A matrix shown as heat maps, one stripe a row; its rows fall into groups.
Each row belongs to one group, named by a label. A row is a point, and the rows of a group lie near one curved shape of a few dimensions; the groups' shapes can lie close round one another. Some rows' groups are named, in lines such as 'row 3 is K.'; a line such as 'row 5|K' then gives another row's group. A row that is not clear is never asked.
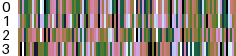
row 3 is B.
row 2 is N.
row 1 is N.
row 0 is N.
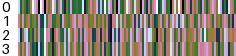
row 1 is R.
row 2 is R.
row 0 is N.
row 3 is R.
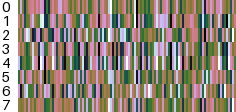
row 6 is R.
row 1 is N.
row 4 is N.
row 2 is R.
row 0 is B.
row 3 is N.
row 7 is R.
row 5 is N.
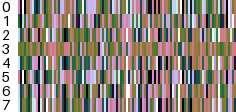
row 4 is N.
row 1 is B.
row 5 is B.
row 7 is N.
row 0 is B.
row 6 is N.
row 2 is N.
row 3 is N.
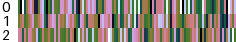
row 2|R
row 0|B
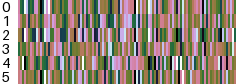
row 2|R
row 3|B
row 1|N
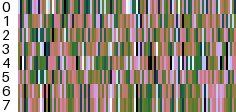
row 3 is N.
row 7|B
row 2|R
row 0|N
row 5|R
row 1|R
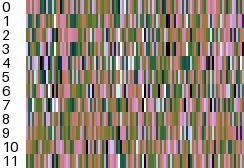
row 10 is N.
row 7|R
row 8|R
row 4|R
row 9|R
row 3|N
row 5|R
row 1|N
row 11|B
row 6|N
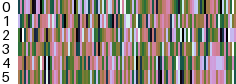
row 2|B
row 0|R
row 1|N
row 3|B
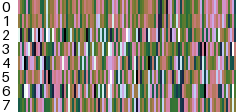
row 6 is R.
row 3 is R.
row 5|B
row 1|N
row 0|N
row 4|B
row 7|B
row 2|N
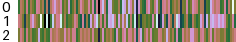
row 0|B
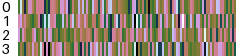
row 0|B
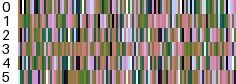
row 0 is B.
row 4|B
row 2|B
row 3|R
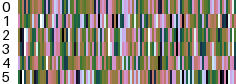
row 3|R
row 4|N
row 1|N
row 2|R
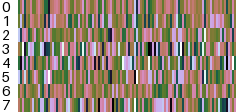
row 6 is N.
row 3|B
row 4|B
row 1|B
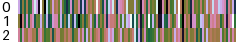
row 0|N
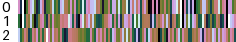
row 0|B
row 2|N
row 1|B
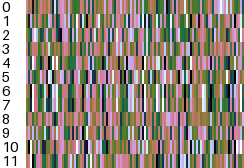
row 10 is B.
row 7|R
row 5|N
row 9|R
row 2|R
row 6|R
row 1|B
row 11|B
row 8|N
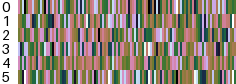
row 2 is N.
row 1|R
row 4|R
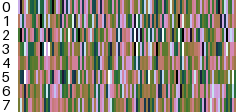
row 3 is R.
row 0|R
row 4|N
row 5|R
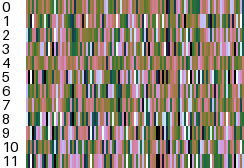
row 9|B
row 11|B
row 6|N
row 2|N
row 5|B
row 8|N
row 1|R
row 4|N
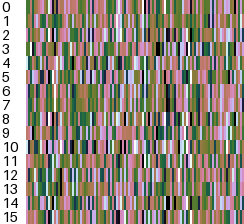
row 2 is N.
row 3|B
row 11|R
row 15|R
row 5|R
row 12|R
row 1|R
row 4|N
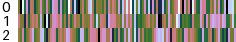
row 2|N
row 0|B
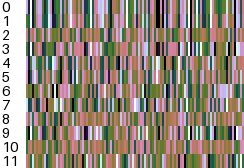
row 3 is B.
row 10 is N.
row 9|B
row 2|R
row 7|N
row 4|R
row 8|R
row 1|B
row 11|R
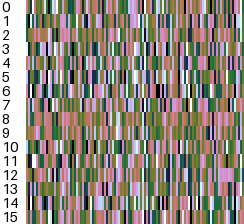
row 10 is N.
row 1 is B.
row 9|R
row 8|B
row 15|N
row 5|N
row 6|B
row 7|R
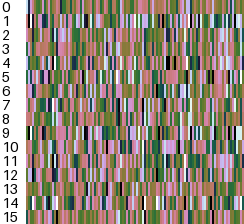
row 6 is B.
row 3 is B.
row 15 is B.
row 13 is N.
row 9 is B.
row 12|B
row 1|B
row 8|R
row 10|N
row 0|R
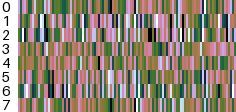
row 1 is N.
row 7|R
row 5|R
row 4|N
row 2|B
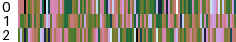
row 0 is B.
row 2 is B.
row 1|N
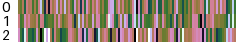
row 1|R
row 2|R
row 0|N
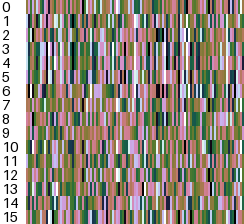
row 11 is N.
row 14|B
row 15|N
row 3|N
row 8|B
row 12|R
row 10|R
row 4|N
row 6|B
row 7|R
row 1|N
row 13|R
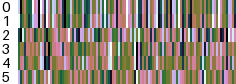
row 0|N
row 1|N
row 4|N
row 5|R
